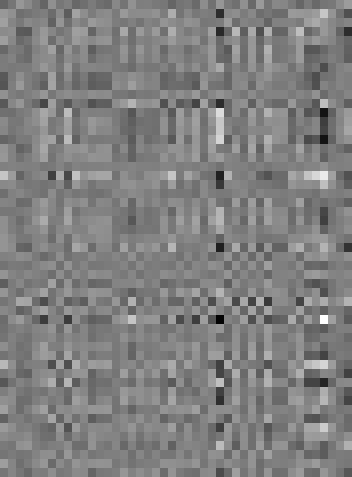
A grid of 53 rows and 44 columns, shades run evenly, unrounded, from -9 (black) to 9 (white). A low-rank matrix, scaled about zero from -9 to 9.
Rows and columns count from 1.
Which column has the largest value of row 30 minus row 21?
28
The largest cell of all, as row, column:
36, 41
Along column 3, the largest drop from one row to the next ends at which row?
35
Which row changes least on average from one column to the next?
19
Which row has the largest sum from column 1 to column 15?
20
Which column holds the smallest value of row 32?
40
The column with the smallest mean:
44
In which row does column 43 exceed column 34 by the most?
34
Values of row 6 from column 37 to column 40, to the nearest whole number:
0 2 -3 -3
